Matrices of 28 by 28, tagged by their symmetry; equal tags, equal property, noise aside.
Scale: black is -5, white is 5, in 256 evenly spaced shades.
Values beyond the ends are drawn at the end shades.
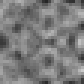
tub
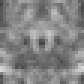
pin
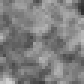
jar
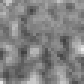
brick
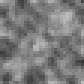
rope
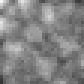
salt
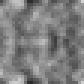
tub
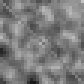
rope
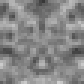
pin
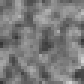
brick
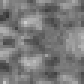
tub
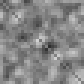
salt
